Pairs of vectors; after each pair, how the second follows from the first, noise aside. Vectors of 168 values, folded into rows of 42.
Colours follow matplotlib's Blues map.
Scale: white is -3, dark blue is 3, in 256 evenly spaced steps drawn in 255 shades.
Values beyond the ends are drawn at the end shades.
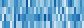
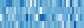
wrapped around, partly zeroed.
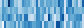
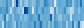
wrapped around, partly zeroed.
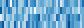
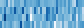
wrapped around, partly zeroed.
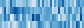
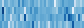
reversed, partly zeroed.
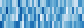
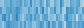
reversed, negated, shrunk.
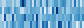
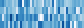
wrapped around, negated.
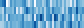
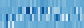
reversed, partly zeroed.
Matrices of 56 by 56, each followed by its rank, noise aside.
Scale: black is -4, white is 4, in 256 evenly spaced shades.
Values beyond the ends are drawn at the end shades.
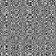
four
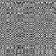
three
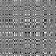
two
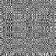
four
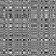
two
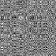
four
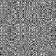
six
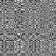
three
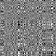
three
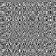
four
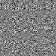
six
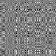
three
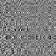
three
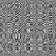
three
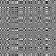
two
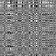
three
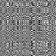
three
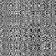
six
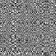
six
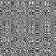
four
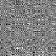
six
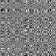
three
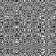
four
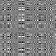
two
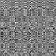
four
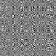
four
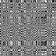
two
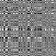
two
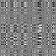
two
